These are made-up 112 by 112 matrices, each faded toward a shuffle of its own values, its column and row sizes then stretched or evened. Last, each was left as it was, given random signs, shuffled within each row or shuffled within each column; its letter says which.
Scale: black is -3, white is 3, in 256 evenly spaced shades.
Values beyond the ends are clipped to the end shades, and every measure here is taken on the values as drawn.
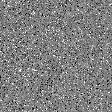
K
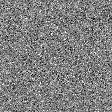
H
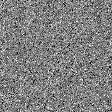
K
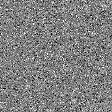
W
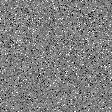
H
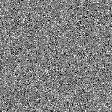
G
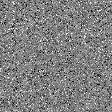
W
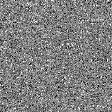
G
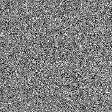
W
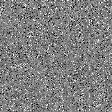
G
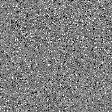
W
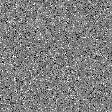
W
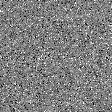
H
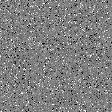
G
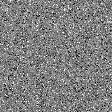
K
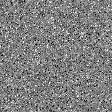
H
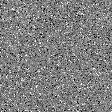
H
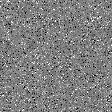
G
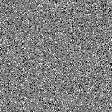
G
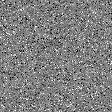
H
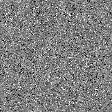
W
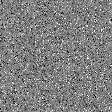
K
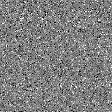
G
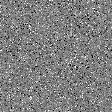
K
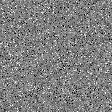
H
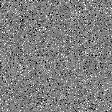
G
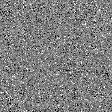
W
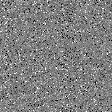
G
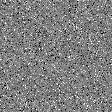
K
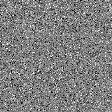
G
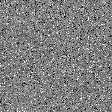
K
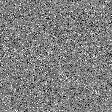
H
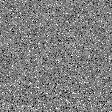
H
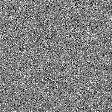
W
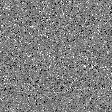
H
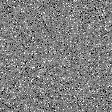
H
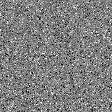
H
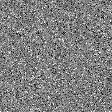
K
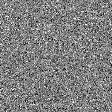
H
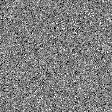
W
